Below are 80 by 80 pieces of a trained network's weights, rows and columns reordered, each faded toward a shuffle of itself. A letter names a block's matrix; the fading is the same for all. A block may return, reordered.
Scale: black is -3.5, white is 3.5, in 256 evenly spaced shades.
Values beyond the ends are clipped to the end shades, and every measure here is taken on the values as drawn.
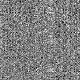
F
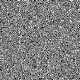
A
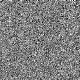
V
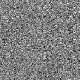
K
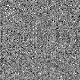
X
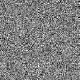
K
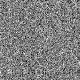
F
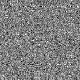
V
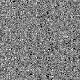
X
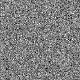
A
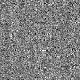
X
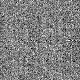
F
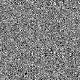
X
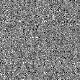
X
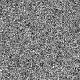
V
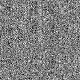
F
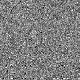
V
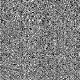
X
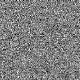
K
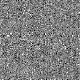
X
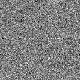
V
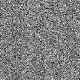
V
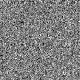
F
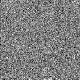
V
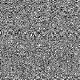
K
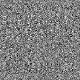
K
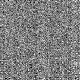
F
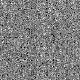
X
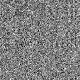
F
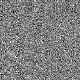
K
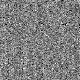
F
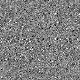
A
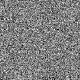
V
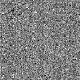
X
